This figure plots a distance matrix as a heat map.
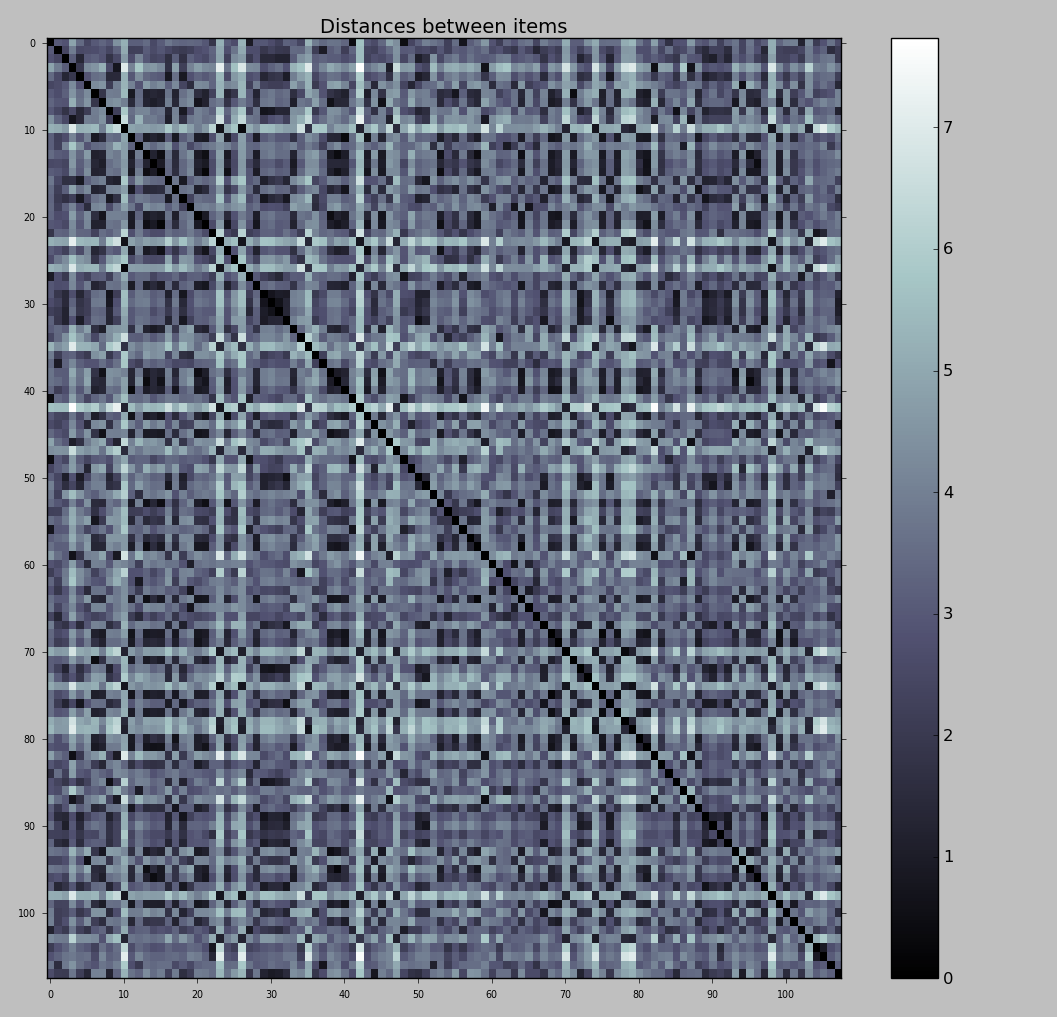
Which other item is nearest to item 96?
14
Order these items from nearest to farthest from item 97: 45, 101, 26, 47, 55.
101, 45, 55, 47, 26
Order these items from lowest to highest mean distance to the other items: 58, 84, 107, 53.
53, 58, 107, 84
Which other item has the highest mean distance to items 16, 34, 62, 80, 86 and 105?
42
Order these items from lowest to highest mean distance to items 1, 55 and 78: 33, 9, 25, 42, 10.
33, 25, 10, 42, 9
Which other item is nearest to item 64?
58
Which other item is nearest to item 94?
5
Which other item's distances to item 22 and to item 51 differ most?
73
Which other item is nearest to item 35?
79
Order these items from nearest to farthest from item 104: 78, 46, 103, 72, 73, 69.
69, 72, 46, 73, 103, 78
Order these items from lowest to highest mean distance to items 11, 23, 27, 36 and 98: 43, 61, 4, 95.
43, 4, 95, 61
